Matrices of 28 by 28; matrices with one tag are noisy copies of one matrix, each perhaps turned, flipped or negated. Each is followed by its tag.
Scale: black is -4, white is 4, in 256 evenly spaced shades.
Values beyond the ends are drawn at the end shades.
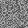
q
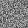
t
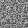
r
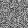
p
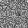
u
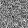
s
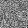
s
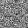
t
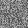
r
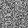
r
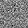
q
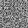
r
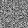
r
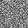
q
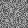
p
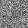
u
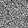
q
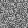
t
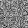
u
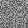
r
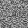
u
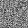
s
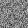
t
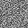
q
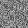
p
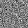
p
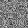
p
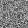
t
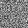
r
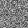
u
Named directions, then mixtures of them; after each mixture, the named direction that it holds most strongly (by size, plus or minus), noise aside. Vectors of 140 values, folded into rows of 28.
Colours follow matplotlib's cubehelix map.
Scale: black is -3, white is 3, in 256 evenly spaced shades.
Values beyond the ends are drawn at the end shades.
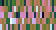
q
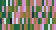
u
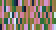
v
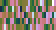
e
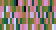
v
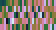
q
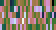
q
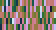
v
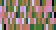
e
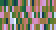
v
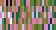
u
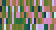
e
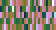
e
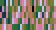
u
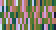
v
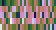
q
